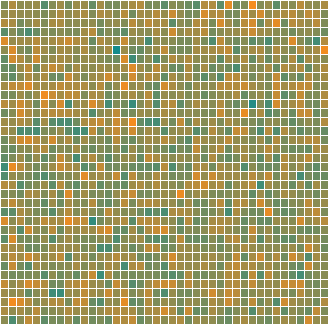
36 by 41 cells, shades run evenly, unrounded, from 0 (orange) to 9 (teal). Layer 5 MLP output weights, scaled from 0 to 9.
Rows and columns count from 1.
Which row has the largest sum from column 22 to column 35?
5
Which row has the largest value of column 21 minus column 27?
33
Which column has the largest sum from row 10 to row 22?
14
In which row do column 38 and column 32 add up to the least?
1
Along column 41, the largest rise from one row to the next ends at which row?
7
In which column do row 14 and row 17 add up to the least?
17
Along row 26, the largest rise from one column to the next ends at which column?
15
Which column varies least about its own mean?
18
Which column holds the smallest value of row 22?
23
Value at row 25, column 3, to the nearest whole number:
3
